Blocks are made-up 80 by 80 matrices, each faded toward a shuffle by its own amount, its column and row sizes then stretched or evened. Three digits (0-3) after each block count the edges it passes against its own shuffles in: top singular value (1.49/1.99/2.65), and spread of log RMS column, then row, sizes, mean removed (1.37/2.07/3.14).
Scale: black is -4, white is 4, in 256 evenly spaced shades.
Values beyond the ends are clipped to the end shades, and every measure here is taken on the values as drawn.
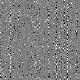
2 2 0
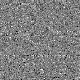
1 0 1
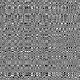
3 1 3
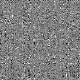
1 2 1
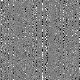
2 3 0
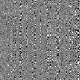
2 3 0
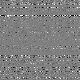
2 0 3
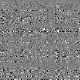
0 2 3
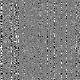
2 3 1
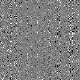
1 3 1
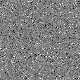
0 0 1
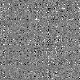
1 2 2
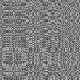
3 2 1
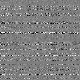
2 1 3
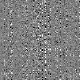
0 3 1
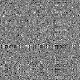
2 1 2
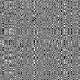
3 3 0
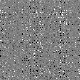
1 2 2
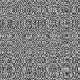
3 1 2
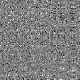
2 0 1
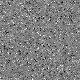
0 0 0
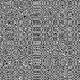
3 0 0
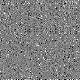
2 1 1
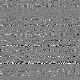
2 0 3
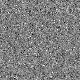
0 0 1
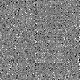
2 1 0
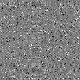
2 0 0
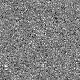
1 0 0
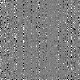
2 3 1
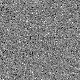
0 1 0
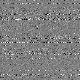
1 0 3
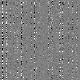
2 3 1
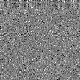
2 0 1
